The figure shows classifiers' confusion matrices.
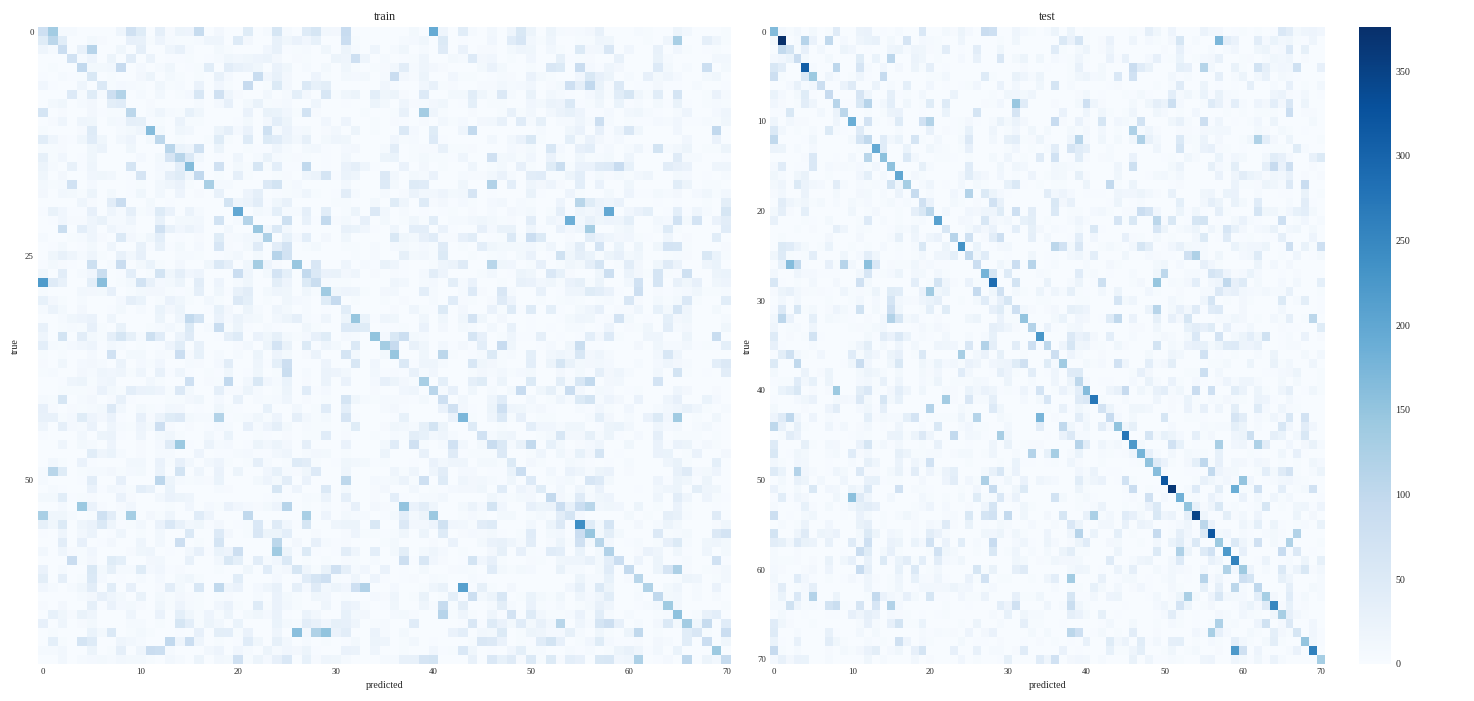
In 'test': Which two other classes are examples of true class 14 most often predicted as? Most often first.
12, 36
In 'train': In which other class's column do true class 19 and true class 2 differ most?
5
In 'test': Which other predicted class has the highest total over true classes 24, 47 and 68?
36
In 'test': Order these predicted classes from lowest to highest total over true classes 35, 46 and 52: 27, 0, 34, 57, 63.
34, 63, 0, 27, 57
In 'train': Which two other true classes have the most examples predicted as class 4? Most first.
53, 68
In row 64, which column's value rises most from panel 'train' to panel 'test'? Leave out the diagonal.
15
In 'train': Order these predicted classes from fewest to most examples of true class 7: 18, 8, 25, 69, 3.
25, 69, 3, 18, 8
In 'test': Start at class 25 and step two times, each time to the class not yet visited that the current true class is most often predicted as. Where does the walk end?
41
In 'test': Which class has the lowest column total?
6
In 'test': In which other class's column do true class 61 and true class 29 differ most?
20
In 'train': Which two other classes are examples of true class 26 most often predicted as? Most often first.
22, 46
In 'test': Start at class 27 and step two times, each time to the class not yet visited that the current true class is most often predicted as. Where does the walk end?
60
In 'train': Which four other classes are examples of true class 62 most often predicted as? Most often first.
43, 33, 18, 32
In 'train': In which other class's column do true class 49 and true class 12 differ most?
1
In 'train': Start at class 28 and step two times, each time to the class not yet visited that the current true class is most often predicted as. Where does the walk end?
40
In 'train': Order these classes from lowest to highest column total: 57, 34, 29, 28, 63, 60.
34, 60, 28, 63, 29, 57
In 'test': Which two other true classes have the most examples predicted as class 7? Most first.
1, 64
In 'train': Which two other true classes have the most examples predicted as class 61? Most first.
70, 67
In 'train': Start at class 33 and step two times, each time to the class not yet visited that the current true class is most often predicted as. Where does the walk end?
44
